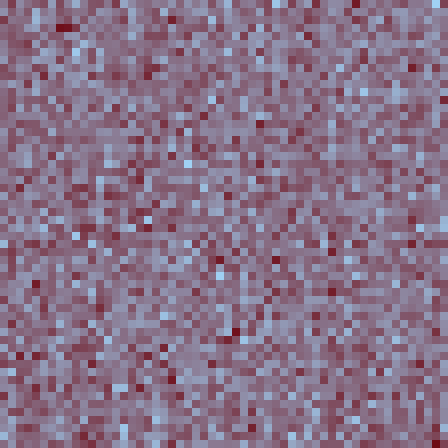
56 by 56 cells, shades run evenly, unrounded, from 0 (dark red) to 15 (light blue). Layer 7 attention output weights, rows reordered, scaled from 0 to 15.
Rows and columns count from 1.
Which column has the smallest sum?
18
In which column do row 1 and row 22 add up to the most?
35
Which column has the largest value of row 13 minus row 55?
11
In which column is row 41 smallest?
2
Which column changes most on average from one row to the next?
45
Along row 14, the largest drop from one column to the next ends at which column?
15
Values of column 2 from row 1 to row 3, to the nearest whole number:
4 6 8
